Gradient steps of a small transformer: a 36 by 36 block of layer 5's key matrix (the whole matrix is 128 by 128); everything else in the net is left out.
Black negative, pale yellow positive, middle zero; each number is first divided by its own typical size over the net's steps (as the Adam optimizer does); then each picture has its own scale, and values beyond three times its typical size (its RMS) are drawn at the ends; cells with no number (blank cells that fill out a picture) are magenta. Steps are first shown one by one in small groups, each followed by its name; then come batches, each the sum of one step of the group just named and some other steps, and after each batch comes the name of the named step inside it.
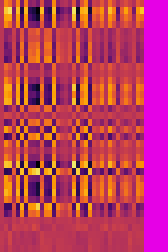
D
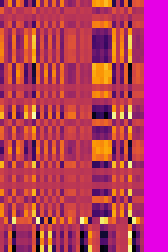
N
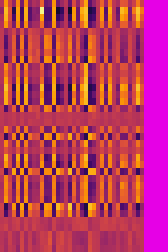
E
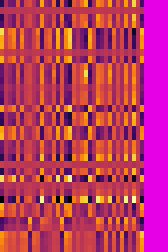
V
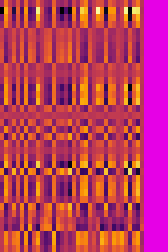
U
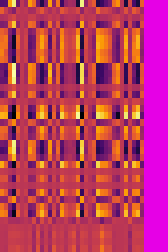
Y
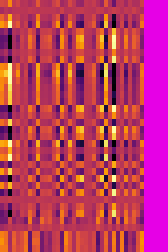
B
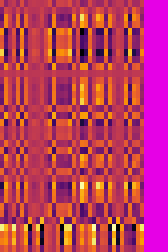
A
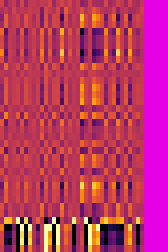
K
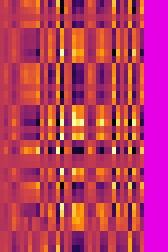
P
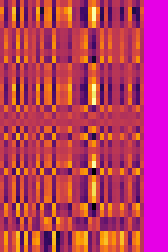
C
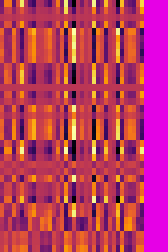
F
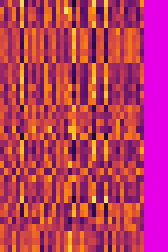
F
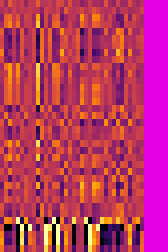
K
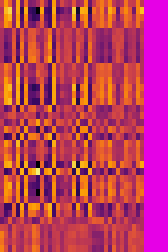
D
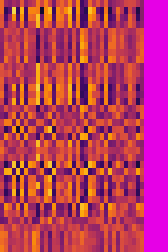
C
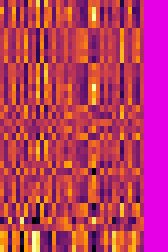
C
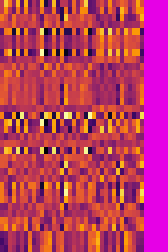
E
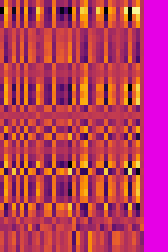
U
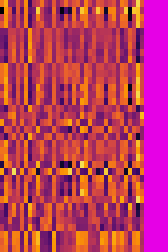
U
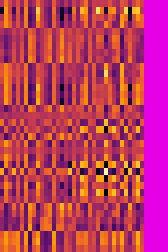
U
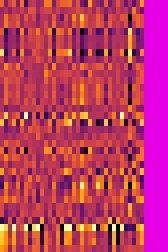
A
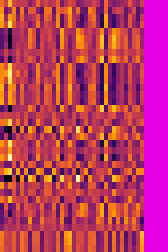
B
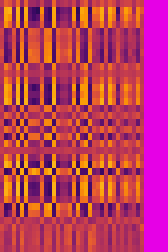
D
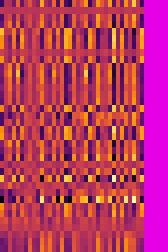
V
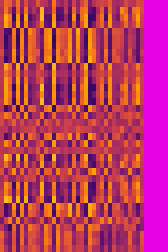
E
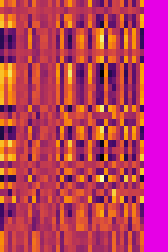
B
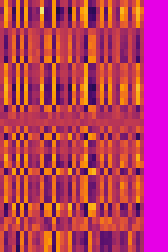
E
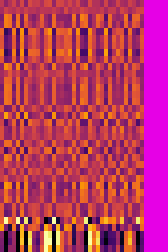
K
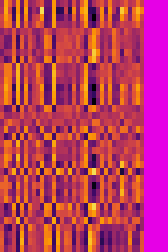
E
